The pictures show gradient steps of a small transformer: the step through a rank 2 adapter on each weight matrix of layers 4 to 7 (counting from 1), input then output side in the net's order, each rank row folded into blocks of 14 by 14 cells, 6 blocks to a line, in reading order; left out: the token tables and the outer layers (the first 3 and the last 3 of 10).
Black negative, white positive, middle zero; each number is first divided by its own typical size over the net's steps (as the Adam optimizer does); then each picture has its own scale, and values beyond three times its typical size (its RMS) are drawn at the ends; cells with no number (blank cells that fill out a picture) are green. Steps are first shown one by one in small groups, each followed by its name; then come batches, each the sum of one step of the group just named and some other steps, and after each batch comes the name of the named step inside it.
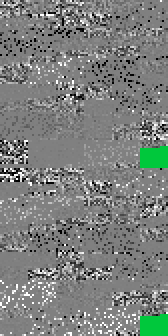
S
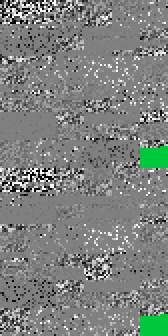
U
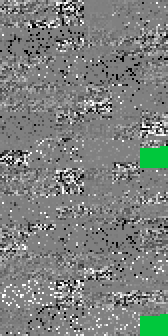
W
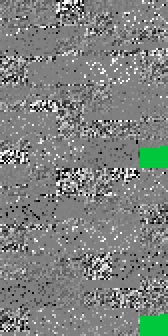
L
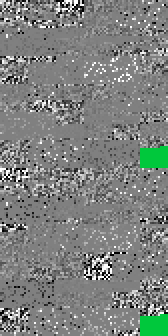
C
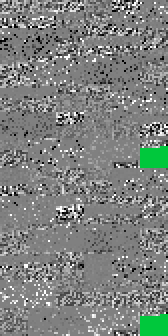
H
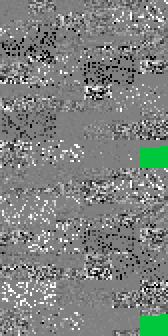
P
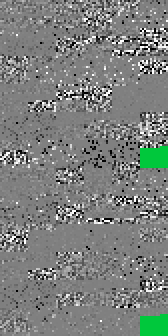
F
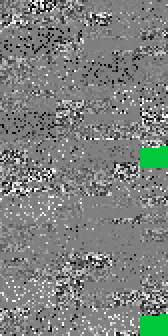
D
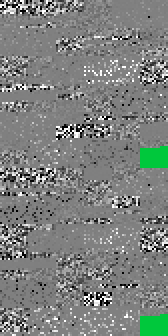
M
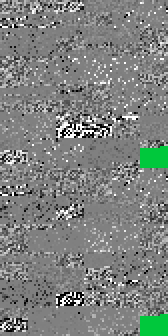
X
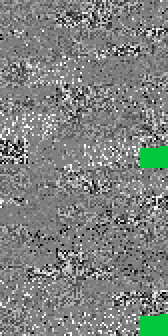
S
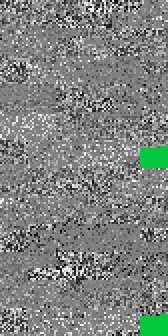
S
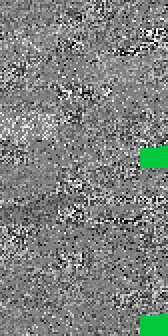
F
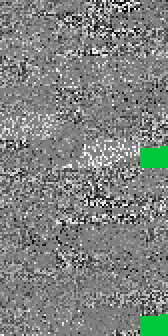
D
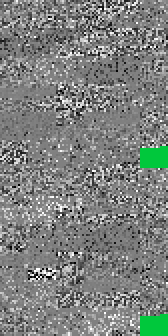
H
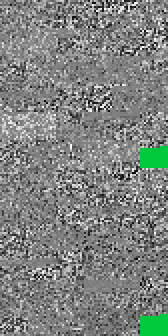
F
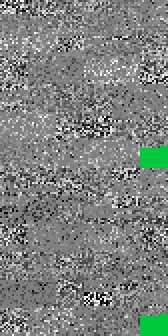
M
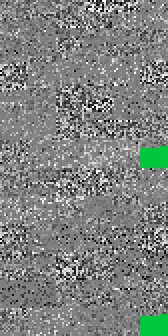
L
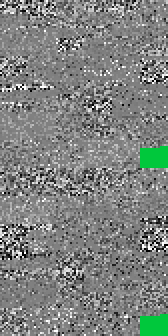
M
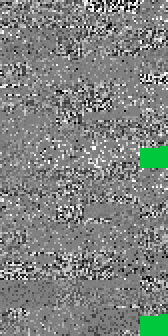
H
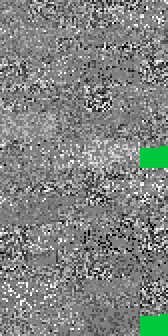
P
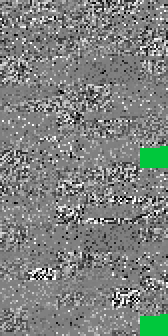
H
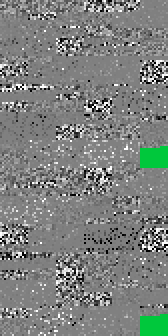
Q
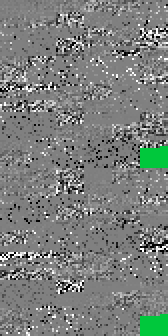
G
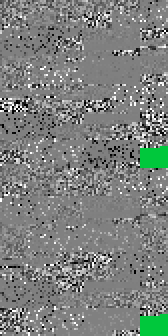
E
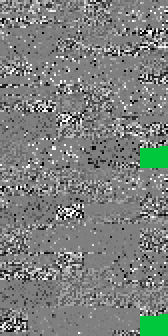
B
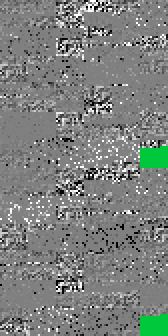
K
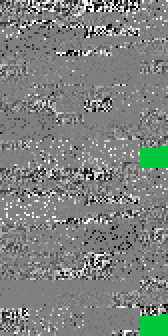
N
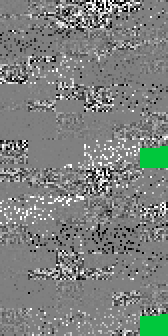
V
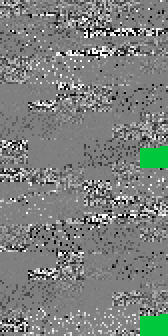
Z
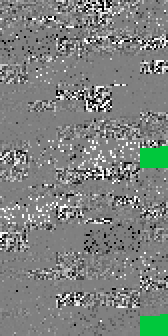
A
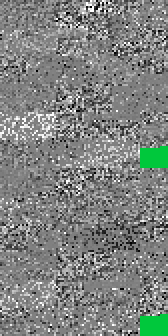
K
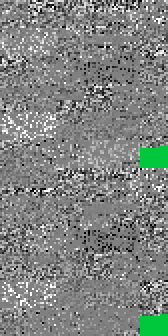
N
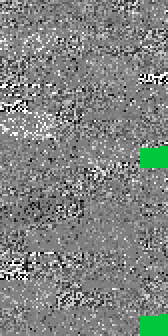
G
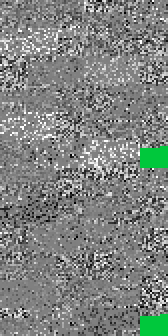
Q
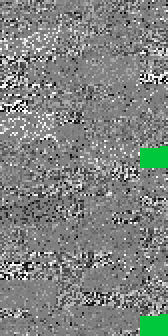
G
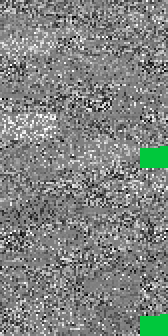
E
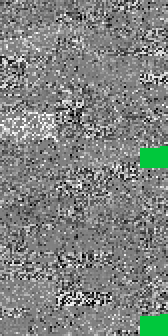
G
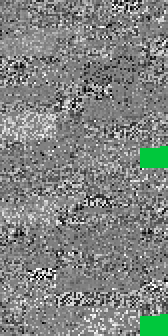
N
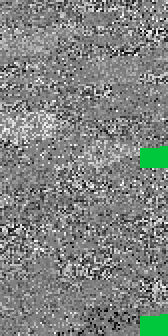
G
